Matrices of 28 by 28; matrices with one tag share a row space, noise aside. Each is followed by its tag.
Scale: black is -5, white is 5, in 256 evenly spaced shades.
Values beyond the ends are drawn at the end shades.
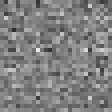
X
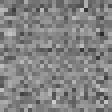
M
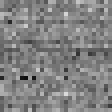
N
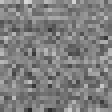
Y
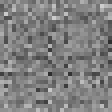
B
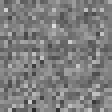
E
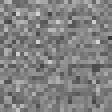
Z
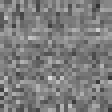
Z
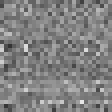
M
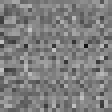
M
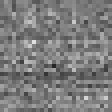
Y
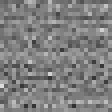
Y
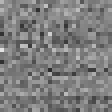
N
